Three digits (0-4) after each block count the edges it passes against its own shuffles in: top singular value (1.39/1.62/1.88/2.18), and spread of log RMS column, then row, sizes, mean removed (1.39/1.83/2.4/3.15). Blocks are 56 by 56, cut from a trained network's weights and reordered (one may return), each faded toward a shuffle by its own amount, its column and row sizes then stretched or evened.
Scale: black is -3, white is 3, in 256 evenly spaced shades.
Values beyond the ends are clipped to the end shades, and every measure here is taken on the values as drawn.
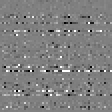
2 1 4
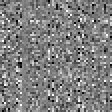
0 4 0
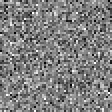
1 1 0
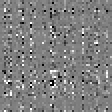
0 4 3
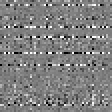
4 2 4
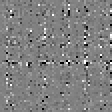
2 3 2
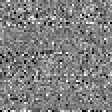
0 1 3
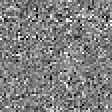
1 1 2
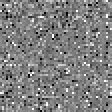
1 2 1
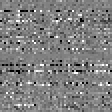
2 1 4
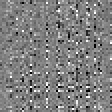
4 4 1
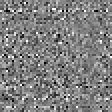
1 2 3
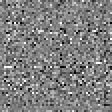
0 1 3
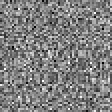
4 0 0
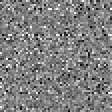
0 0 2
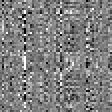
4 4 0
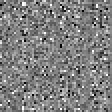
0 3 1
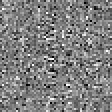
2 2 1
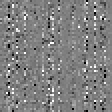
1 4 0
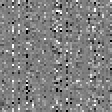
1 4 0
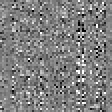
3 4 0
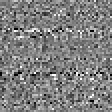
2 0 3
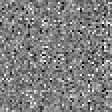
0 2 1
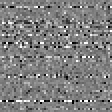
3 0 4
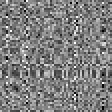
4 2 0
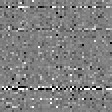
4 1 3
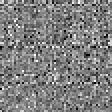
4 1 2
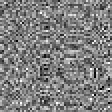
4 1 1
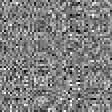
4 2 2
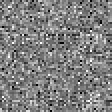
2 1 1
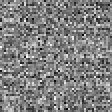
4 2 1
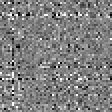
3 2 3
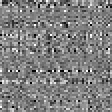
3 1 4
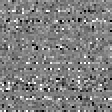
0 1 4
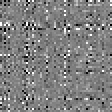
4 4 2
